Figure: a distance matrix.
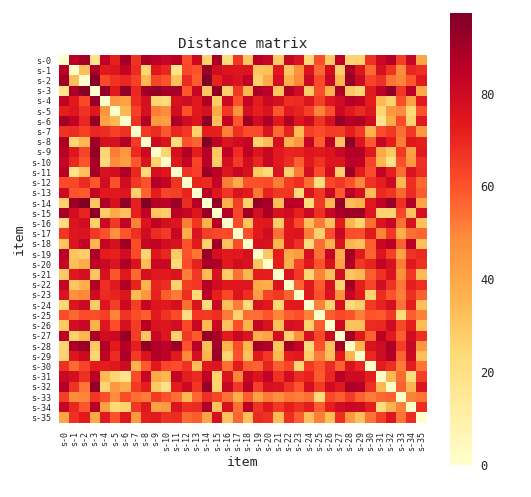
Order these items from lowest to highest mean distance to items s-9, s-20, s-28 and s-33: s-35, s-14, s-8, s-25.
s-25, s-35, s-8, s-14
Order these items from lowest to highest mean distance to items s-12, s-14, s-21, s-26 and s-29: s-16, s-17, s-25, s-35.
s-16, s-35, s-25, s-17
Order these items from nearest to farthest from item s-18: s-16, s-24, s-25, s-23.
s-24, s-16, s-25, s-23
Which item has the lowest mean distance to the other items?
s-33
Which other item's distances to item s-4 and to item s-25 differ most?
s-12
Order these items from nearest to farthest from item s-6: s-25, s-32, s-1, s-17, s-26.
s-32, s-17, s-25, s-26, s-1
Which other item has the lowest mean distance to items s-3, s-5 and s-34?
s-31
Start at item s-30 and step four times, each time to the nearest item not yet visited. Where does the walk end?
s-35
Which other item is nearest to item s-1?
s-11
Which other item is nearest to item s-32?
s-10
